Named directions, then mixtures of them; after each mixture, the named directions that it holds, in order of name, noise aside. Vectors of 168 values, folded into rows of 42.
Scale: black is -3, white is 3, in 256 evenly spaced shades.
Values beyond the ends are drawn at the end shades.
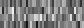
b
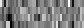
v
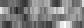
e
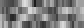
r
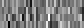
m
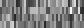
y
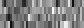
e, v.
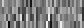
m.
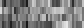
b, e, v.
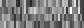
y.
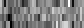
e, v.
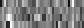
v.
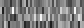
b, m, r.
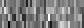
e, m.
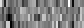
v.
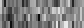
e, v.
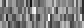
m, v, y.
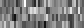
r, y.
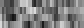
r.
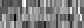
b, r, y.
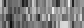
e, m, v.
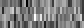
b, m, y.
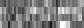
e, m, r.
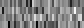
b, m.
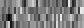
v, y.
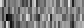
m, v.
